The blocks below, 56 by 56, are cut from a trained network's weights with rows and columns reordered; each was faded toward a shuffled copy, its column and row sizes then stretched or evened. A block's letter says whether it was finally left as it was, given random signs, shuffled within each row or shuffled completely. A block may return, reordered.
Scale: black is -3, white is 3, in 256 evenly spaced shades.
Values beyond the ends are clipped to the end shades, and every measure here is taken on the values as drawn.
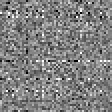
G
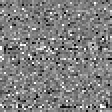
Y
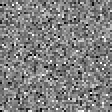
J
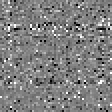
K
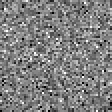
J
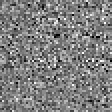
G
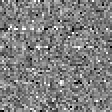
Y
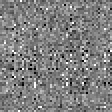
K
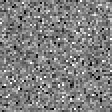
J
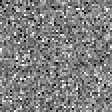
J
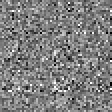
G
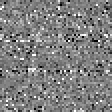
Y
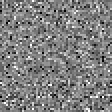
Y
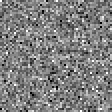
J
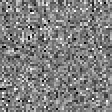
K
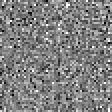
G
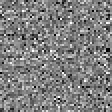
K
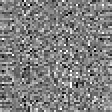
K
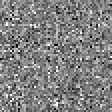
G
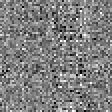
K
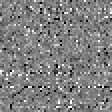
G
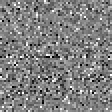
Y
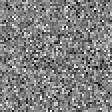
J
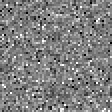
J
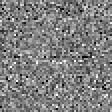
Y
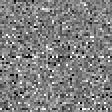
Y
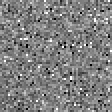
J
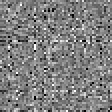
K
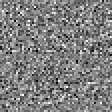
Y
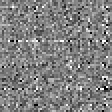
G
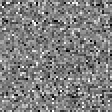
Y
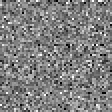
Y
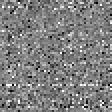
G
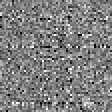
K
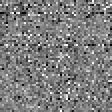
G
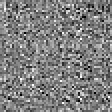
K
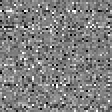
K
